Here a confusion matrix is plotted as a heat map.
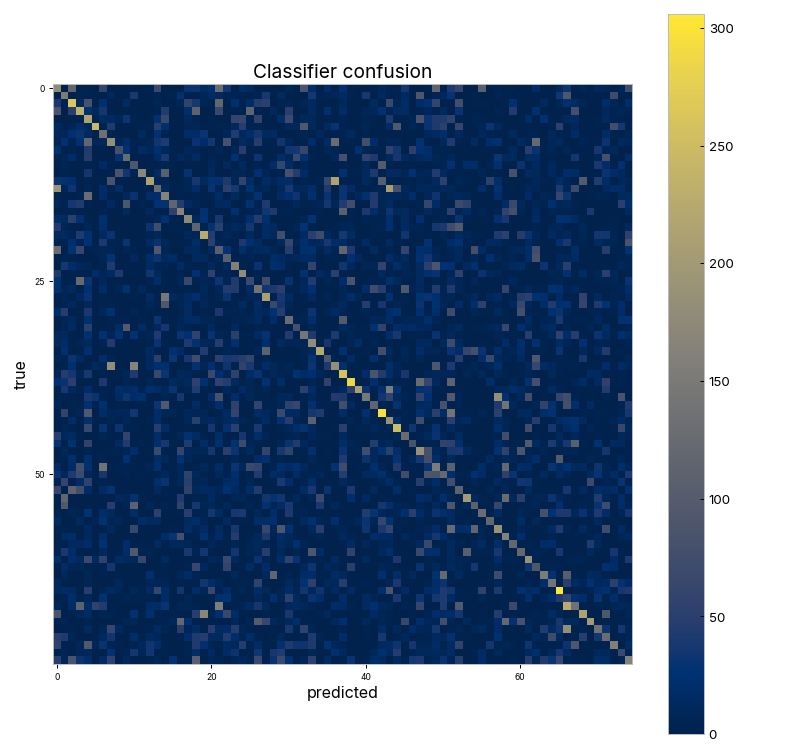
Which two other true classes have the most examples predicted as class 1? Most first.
53, 54
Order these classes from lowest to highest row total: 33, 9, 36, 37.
33, 9, 37, 36
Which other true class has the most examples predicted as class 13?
21
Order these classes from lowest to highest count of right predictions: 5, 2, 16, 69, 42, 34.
16, 69, 34, 5, 2, 42
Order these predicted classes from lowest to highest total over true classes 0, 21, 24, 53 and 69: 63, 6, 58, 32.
63, 6, 32, 58
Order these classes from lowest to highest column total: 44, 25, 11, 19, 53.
11, 53, 25, 19, 44
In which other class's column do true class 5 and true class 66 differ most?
32
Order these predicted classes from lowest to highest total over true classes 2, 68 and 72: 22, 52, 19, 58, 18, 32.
58, 32, 22, 18, 52, 19
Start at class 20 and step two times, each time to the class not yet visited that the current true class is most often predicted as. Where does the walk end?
18
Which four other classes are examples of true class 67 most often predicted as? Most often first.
66, 21, 3, 52
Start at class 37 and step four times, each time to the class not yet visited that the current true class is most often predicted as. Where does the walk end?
59
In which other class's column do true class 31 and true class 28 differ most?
9
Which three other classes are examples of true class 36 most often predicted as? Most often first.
7, 10, 49
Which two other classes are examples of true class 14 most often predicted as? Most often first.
4, 65
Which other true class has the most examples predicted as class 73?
40
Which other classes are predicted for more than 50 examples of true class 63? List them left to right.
28, 50, 57, 66
